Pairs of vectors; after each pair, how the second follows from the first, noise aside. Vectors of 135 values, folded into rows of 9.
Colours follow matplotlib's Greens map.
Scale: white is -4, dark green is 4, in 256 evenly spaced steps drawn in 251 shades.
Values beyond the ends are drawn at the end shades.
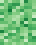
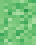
wrapped around, negated, shrunk.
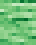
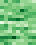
wrapped around.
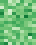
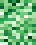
negated, scaled up.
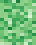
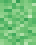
shrunk.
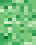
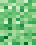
sign-scrambled.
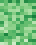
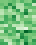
shuffled.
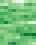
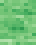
wrapped around, shrunk.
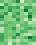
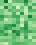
shuffled.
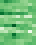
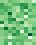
shuffled.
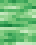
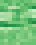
partly zeroed.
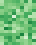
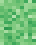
shrunk.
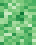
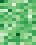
wrapped around.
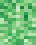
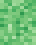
reversed, negated, shrunk.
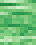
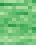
shrunk.
